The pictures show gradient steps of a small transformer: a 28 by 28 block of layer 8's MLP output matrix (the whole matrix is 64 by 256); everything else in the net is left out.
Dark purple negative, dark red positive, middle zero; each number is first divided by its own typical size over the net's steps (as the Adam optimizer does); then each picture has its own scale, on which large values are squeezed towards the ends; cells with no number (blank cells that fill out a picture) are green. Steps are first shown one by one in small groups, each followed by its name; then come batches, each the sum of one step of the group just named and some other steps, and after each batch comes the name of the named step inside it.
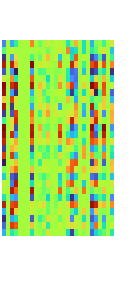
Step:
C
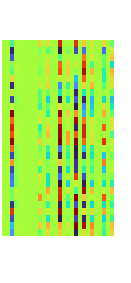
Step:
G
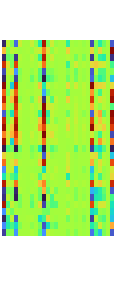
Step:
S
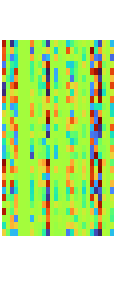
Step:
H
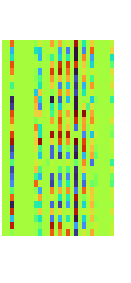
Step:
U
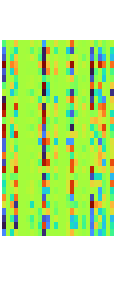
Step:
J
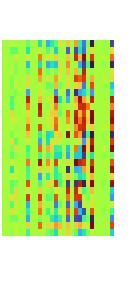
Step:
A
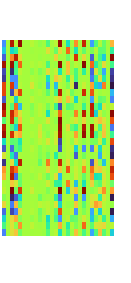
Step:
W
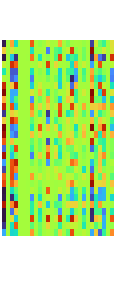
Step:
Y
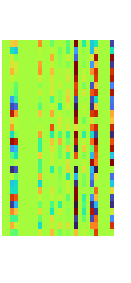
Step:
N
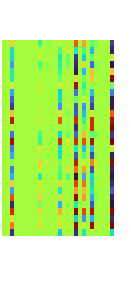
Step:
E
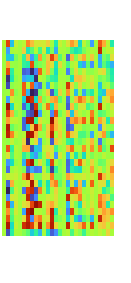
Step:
A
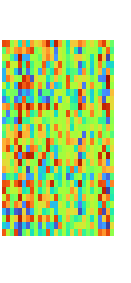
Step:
A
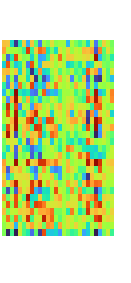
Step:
H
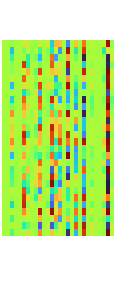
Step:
G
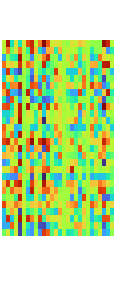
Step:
C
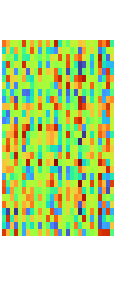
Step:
A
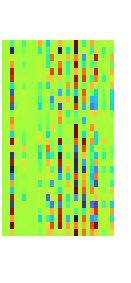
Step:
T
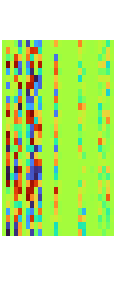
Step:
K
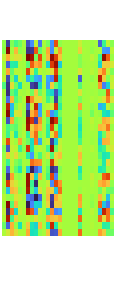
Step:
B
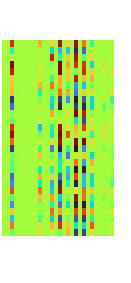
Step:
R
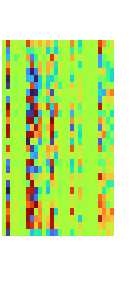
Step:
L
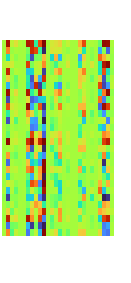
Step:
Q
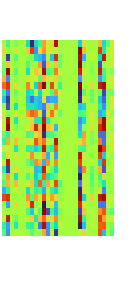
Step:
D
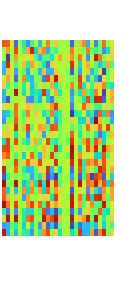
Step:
D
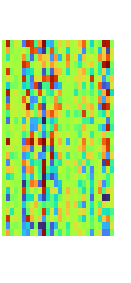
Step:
Q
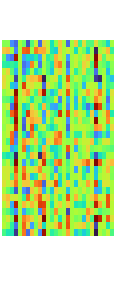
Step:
R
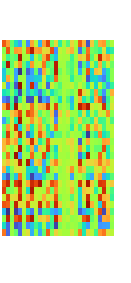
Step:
K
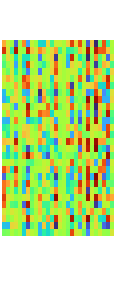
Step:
T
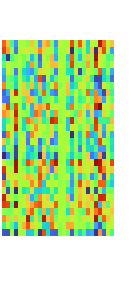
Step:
L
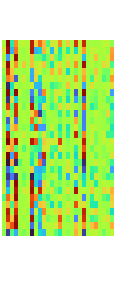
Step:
T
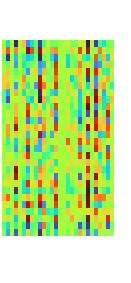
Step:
D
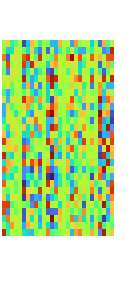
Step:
T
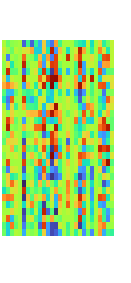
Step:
D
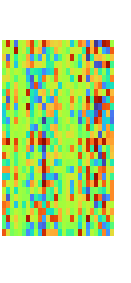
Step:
Q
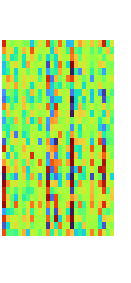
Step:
R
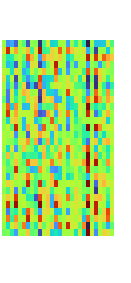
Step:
B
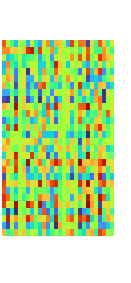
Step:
D
